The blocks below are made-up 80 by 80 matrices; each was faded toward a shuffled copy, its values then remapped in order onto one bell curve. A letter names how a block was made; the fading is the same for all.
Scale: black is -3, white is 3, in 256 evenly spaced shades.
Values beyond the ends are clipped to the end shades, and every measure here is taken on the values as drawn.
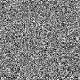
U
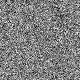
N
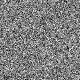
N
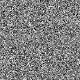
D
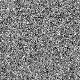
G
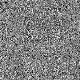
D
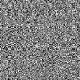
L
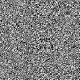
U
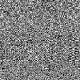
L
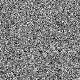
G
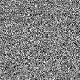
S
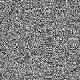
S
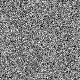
G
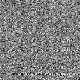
L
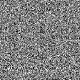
U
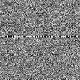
L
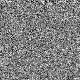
G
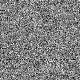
G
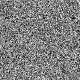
G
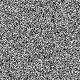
G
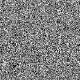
D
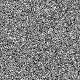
N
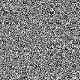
U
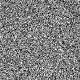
G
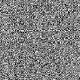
L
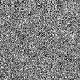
S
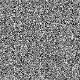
D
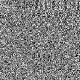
U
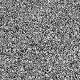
G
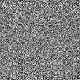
L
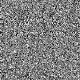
D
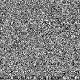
U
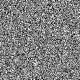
N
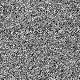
G
